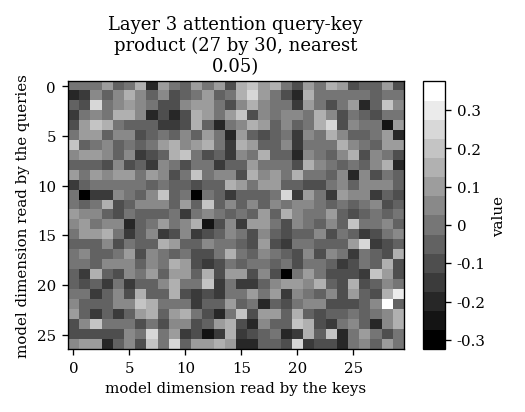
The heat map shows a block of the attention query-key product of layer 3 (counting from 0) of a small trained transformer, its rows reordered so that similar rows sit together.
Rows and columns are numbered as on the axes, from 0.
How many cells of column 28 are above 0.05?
10
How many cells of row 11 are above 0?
8
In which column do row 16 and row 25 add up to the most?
26
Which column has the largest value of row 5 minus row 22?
23
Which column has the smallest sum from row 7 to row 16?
29
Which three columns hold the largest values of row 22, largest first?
28, 6, 7
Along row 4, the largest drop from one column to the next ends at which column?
24
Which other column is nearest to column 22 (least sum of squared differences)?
4
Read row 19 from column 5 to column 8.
0.05 0 0.1 -0.05
